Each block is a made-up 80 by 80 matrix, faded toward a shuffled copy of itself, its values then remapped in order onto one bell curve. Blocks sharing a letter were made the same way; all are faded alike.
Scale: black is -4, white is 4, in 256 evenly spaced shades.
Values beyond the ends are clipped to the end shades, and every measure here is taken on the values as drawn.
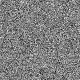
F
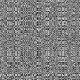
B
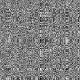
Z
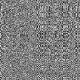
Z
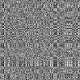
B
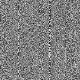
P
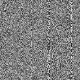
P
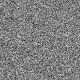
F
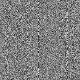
P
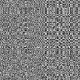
B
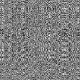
Z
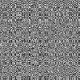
B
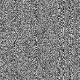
P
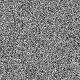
F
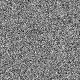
F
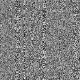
P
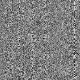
P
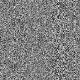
P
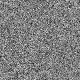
F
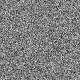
F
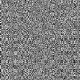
Z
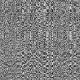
Z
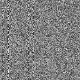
P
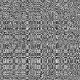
B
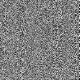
P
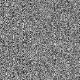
P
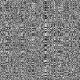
Z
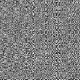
Z
